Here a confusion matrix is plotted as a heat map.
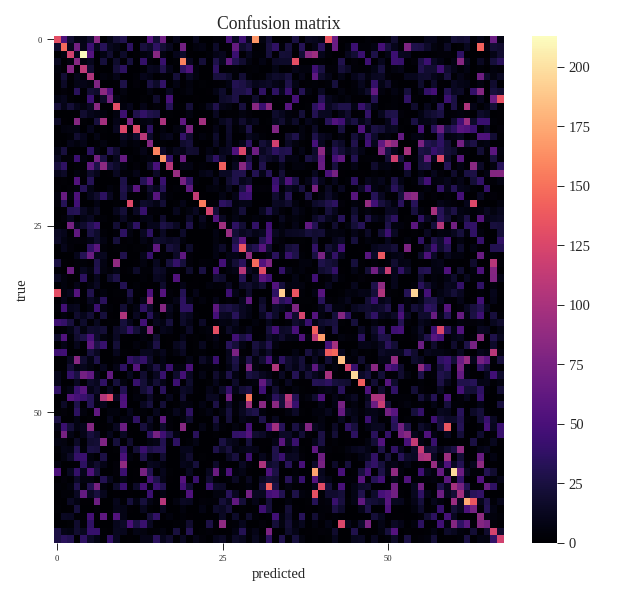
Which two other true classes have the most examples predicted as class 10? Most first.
12, 37
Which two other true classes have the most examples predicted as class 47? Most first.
22, 65
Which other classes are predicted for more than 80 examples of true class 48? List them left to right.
7, 8, 29, 35, 49
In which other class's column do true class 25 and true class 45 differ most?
41
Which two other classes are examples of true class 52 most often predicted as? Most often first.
59, 33
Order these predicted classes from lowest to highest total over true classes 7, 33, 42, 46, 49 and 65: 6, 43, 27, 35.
6, 27, 35, 43
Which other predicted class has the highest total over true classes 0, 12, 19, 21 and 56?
10
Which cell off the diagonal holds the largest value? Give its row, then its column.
2, 4
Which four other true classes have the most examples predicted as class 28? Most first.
15, 31, 17, 27
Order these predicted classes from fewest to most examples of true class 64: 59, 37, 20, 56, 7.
20, 56, 37, 59, 7
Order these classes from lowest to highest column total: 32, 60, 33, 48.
60, 48, 32, 33
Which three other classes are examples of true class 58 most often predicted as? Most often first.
60, 39, 51
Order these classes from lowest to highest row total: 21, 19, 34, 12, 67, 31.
67, 19, 21, 12, 31, 34
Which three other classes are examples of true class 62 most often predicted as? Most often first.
63, 16, 60
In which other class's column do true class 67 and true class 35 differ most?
14
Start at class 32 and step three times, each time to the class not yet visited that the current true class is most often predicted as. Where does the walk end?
16
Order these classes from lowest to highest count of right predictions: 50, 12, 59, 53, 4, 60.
59, 50, 53, 60, 4, 12
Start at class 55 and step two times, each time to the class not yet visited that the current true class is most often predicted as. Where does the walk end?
39
